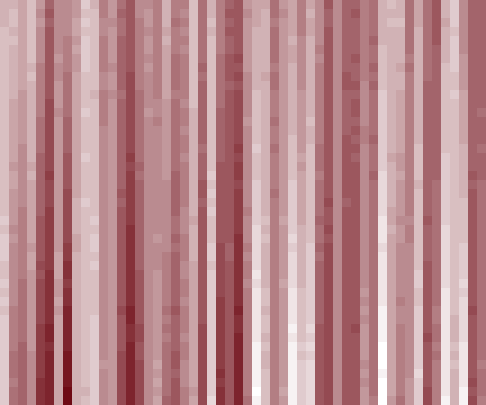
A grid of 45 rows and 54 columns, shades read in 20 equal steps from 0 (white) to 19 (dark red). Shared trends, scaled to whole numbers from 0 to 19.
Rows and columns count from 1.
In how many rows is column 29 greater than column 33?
1
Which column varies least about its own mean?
38
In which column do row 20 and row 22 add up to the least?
43
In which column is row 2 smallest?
51
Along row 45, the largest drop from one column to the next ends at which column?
9
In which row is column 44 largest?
45
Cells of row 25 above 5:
41
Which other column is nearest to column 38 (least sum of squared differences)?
17
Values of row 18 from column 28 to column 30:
9 5 6
